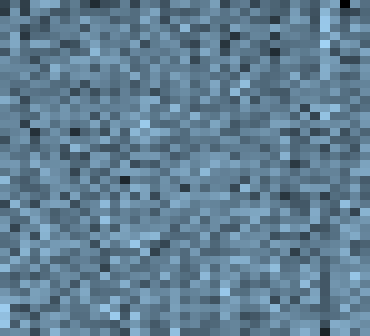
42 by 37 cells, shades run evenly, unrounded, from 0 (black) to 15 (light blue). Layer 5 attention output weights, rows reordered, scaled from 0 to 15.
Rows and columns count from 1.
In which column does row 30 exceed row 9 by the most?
5
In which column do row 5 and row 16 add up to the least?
3
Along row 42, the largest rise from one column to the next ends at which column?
34
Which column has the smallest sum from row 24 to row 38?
33
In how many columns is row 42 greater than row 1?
25
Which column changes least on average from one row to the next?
22
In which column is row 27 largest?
37
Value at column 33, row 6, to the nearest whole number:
15
